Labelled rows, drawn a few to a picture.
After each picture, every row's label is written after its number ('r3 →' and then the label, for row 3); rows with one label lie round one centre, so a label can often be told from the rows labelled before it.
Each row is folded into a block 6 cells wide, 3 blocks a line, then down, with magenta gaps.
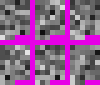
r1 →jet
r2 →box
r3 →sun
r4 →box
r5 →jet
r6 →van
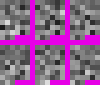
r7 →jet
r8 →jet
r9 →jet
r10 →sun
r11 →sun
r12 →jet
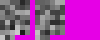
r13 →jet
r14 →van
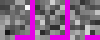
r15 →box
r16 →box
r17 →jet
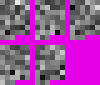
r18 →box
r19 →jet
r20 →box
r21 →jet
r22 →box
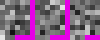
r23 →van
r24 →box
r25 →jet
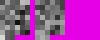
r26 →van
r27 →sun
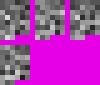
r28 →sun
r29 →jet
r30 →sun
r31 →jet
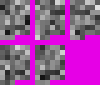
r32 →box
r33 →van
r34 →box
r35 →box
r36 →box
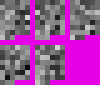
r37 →van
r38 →sun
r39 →jet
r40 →box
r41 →van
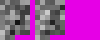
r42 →van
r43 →van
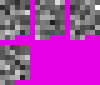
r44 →jet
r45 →van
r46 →box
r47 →jet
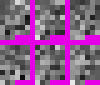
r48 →box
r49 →van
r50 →sun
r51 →jet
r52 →van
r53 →van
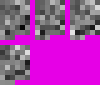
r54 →box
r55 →box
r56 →box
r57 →box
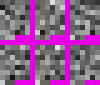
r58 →sun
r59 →box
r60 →jet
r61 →van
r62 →van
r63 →jet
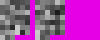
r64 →jet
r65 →van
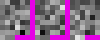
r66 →jet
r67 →box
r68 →sun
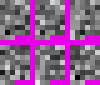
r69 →box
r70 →box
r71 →van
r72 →jet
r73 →van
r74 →box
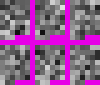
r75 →sun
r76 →box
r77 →van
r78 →van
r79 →sun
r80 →van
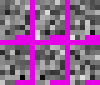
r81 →box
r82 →van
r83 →jet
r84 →jet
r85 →box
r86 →jet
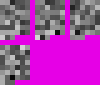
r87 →jet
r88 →jet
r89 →box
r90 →van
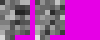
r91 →van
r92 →van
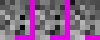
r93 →sun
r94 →sun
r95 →sun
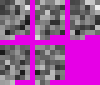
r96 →box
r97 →van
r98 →box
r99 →sun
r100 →jet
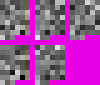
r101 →jet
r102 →van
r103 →box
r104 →jet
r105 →van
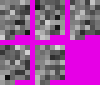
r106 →van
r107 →sun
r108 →van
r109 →box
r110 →van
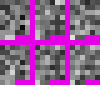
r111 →sun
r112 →van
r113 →jet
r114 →sun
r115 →van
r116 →van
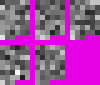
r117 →van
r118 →sun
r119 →van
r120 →jet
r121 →box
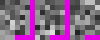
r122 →sun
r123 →jet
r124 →box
